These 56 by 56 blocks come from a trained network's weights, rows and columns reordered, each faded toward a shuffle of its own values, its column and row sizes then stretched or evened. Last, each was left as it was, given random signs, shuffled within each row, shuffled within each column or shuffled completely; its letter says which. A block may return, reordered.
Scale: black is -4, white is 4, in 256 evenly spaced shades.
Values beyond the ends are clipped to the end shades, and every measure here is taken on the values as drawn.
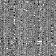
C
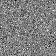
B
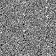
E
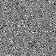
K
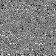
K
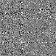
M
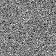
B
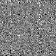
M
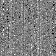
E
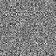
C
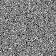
B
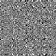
C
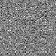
C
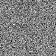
K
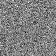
B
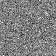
B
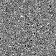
B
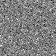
B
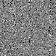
E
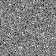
B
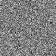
E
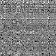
C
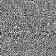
C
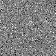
E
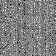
E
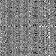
C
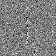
E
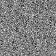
E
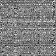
C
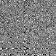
M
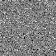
K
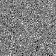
E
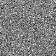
E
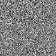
M
